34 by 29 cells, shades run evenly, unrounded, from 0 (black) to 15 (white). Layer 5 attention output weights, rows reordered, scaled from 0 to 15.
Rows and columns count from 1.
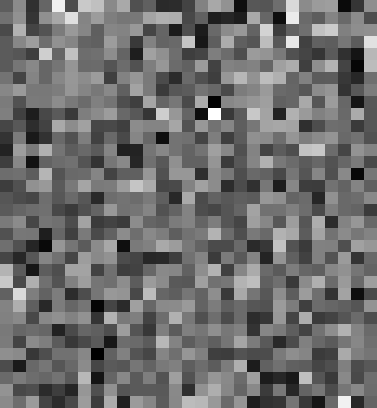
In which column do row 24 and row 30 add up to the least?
8
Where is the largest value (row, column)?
10, 17
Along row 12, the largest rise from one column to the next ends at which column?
14
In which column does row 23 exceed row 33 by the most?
6
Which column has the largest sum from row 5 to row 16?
21
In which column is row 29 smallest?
9
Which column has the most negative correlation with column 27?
5
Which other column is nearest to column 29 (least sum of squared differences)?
18
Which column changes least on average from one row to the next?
1
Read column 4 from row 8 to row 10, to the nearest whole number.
7 7 4
